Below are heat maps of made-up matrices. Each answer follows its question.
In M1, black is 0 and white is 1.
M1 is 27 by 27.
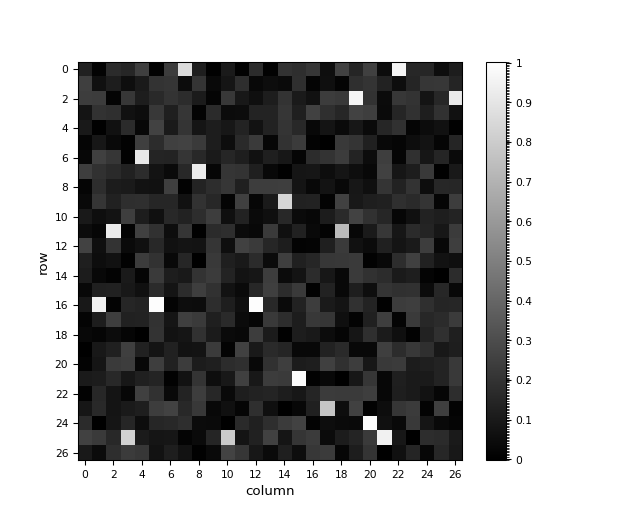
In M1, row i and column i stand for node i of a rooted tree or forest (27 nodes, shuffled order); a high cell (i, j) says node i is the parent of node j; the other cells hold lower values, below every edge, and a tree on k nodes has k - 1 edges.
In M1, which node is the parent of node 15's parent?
25
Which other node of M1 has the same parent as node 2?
18
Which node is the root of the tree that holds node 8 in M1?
0
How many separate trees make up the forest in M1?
9
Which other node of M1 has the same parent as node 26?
19
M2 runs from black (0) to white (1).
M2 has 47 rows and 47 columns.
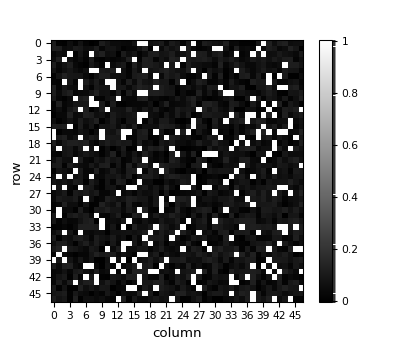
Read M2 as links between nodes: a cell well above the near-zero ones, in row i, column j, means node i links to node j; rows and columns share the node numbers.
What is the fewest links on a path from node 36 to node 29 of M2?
3
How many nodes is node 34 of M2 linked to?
7
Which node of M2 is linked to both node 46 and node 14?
node 44
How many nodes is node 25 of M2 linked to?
3
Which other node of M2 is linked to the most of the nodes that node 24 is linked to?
node 2
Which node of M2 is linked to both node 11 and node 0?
node 39
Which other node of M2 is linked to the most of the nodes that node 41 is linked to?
node 16
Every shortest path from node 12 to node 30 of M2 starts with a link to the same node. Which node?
node 40
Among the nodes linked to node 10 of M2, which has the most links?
node 37
